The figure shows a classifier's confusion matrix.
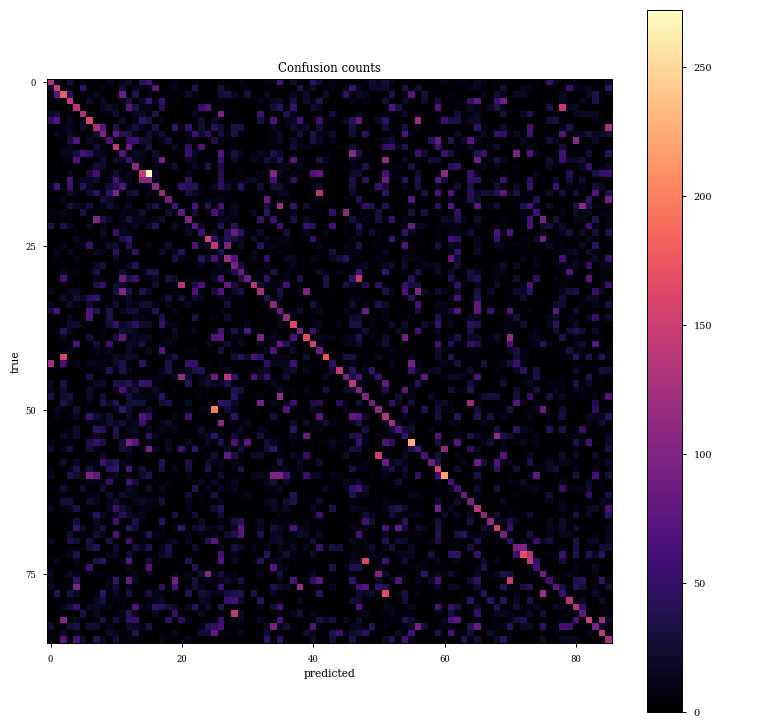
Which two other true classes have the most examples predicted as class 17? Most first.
12, 41
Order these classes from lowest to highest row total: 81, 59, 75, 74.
74, 81, 75, 59
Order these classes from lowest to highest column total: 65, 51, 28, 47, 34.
34, 28, 47, 51, 65
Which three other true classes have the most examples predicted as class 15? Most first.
14, 56, 74
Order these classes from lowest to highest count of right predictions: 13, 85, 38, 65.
38, 13, 85, 65
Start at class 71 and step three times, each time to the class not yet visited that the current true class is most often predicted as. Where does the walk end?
48
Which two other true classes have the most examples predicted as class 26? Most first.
52, 5
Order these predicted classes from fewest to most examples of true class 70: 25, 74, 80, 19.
19, 80, 74, 25
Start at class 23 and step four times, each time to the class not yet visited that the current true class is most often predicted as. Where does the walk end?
25
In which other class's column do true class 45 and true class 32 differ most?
27
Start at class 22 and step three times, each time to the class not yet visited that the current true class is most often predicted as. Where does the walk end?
51
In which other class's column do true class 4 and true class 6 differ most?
78
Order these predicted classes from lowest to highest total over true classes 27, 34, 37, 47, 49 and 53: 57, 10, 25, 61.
57, 25, 61, 10
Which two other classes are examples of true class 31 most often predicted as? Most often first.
20, 27
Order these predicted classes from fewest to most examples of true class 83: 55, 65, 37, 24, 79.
37, 55, 24, 79, 65
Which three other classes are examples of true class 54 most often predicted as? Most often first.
68, 39, 59
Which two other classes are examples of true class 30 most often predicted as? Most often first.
47, 11
